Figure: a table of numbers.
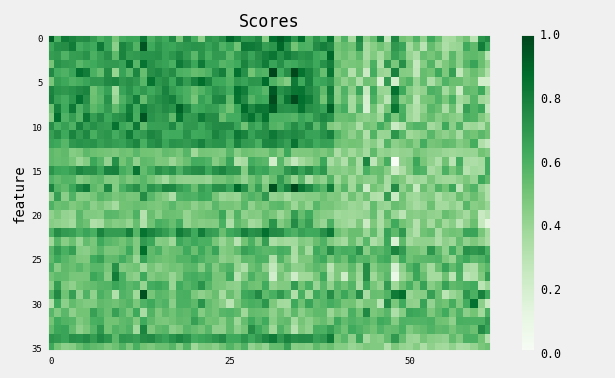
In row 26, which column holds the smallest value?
48
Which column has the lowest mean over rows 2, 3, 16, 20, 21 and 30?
61
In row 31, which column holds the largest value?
44
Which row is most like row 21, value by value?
20
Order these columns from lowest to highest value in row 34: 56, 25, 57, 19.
57, 56, 25, 19
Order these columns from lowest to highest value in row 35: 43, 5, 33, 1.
43, 1, 5, 33
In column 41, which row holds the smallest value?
27
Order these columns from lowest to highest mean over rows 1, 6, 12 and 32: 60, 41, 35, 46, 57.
57, 46, 41, 60, 35
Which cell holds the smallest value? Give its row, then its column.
14, 48
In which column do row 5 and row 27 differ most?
34
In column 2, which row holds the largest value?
0
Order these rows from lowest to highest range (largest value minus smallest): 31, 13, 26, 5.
13, 31, 26, 5
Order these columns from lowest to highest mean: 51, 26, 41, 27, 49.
51, 41, 49, 26, 27
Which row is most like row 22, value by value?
3
